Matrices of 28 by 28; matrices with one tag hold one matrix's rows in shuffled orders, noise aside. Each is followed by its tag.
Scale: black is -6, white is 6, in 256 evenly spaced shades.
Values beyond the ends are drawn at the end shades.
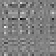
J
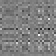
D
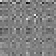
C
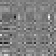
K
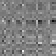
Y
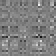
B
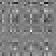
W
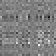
D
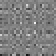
C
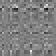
W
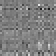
D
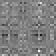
B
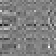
K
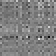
D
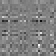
B
